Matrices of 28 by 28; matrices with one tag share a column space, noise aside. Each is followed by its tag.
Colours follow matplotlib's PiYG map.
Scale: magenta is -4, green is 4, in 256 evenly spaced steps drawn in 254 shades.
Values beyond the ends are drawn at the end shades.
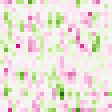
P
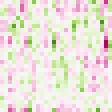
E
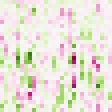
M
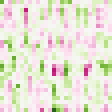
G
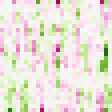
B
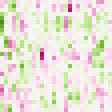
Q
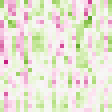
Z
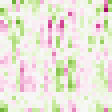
E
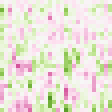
M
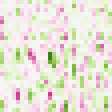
M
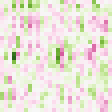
Q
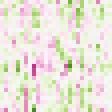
G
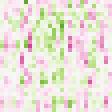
Z
